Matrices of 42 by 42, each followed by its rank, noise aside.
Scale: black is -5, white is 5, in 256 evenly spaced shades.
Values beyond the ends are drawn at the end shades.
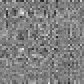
six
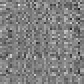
four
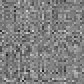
six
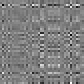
two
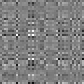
two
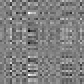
two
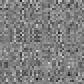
six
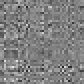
four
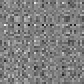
four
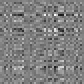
two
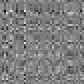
three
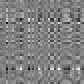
two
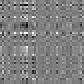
two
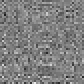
six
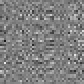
four
